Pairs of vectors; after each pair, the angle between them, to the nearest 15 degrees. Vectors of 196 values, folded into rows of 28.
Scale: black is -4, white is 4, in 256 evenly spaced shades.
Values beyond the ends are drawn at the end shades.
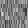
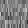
135 degrees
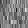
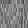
75 degrees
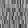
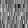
105 degrees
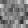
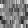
30 degrees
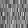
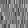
90 degrees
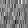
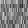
90 degrees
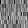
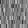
90 degrees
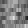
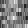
30 degrees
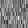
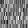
45 degrees
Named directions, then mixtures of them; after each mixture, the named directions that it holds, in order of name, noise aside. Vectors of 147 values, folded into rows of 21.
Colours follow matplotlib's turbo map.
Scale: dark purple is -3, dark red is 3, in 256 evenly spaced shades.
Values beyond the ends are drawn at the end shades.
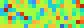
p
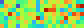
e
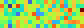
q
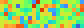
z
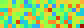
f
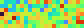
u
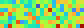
f.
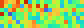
e, f, u.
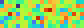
e.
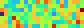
q, u, z.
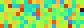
f, q.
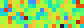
p.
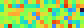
f, q.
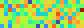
q.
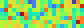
p.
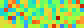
p.
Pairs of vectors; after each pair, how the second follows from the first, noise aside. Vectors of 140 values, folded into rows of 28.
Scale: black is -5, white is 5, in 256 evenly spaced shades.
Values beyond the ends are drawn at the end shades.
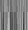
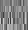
sign-scrambled.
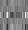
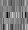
negated.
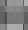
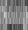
negated.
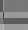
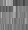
wrapped around, negated, partly zeroed.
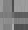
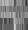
reversed, negated.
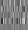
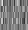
negated.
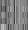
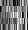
wrapped around, negated, scaled up.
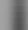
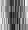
wrapped around, negated, scaled up.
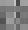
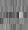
wrapped around, negated, partly zeroed.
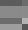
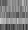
wrapped around.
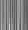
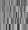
sign-scrambled.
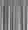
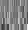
sign-scrambled.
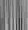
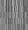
reversed, shrunk.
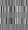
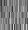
wrapped around, negated.
